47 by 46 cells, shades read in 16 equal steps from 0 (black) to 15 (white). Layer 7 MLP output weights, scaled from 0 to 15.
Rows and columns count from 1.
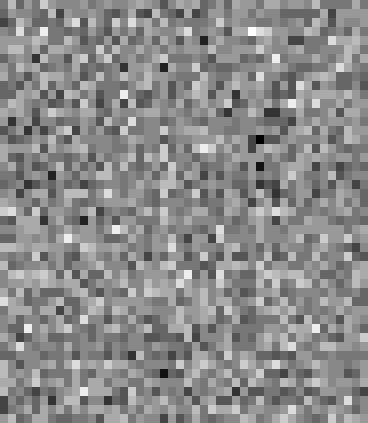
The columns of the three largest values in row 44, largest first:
11, 17, 1
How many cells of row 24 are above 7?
31
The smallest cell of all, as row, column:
16, 33
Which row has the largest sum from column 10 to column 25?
41
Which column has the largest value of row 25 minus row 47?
21
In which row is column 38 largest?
10
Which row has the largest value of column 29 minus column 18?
12
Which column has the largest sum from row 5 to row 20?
25
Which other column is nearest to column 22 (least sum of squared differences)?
8
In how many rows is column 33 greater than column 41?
22
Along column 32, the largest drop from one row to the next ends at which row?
5
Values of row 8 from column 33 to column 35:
9 9 10
